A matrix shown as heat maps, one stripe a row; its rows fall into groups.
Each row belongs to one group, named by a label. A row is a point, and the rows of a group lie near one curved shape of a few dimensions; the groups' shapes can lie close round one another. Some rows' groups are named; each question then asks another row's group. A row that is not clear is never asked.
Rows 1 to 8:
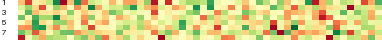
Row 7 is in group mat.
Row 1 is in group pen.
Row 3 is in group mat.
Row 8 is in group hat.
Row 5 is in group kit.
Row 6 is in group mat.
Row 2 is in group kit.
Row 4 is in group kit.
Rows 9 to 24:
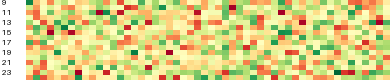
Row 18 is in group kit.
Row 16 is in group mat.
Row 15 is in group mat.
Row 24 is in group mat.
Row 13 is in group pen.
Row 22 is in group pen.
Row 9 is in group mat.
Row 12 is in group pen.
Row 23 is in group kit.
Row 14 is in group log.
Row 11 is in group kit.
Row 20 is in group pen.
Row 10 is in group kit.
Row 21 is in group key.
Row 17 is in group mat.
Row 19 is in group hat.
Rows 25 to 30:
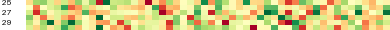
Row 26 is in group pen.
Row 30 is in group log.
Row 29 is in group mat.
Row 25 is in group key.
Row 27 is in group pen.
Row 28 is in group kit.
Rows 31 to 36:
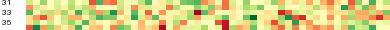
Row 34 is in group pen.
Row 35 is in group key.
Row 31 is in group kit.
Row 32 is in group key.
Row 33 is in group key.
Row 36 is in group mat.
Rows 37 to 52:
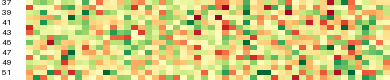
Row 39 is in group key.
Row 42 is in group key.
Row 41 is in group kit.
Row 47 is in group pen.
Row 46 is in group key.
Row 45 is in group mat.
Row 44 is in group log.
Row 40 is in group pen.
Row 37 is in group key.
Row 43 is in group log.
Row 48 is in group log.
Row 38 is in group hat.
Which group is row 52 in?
mat
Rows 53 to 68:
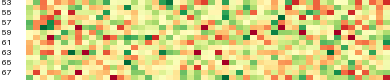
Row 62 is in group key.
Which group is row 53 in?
pen
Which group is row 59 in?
log
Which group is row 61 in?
kit
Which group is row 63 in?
pen
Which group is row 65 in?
mat
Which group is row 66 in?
key
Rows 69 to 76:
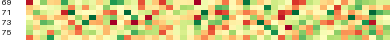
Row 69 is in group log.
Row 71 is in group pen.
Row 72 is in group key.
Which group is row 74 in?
pen
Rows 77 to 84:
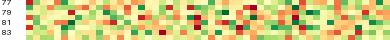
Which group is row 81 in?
pen
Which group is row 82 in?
log
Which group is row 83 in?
kit
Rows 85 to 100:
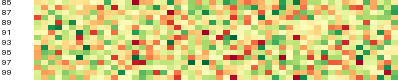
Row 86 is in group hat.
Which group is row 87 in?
pen
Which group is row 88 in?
mat
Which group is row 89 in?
kit
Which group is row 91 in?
pen
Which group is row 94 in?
mat
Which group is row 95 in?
log
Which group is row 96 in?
key
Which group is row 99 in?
pen
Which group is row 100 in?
pen
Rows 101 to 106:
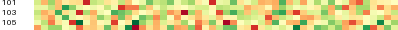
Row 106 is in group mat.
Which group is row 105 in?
pen
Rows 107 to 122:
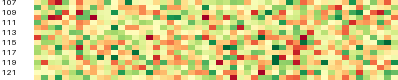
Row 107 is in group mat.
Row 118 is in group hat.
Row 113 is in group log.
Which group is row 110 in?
pen
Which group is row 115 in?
pen
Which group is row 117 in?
mat
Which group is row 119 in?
pen
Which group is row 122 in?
mat
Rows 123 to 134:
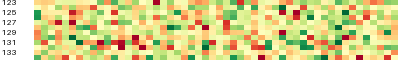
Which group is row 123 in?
kit
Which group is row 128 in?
pen
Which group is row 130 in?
log
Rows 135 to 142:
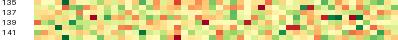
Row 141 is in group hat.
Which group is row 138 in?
key
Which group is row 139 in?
log
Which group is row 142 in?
hat
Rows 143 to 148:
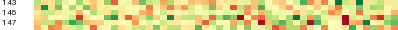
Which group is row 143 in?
key
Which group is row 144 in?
mat
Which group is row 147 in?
log
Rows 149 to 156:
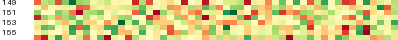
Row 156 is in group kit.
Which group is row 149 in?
log
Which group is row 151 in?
hat
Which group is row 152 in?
log
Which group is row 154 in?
kit
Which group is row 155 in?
kit
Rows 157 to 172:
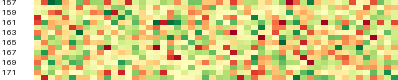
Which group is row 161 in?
pen
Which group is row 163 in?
hat
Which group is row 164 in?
mat
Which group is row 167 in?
mat
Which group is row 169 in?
log
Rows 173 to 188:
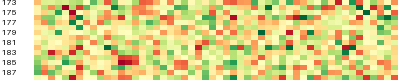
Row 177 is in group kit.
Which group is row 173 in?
key
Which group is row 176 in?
pen
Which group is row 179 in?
mat
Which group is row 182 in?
kit
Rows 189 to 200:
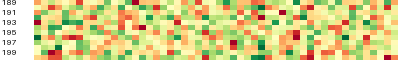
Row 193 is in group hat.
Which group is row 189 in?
mat
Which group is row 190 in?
pen
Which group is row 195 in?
key
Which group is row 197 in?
mat
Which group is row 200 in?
pen
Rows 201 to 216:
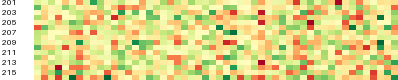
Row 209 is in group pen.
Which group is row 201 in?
key
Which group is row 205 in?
log
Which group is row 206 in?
hat
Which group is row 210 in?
hat
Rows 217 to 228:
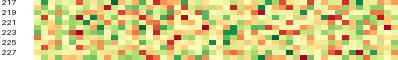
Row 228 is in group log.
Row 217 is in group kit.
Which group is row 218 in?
mat
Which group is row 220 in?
pen
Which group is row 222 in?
pen
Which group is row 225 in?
kit
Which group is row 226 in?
pen
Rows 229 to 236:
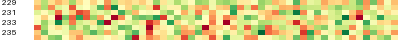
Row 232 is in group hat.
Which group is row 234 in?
log
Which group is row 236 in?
mat
